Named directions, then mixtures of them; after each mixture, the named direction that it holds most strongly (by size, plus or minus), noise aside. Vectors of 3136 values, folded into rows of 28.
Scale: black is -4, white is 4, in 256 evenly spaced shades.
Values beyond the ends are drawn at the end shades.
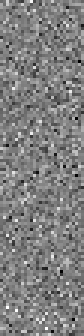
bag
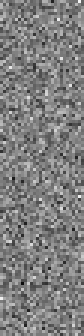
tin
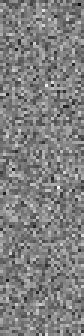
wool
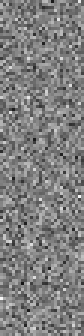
tin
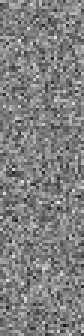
wool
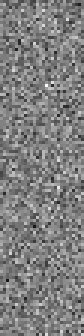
wool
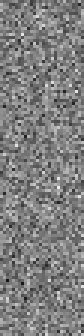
wool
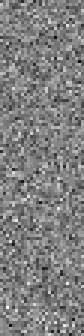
bag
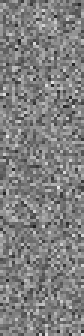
wool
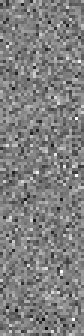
bag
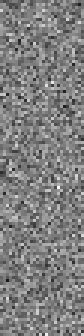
wool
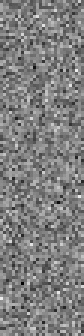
tin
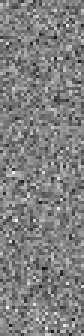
bag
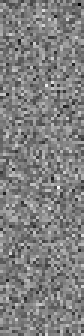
wool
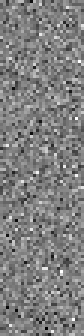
bag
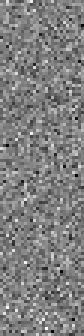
bag
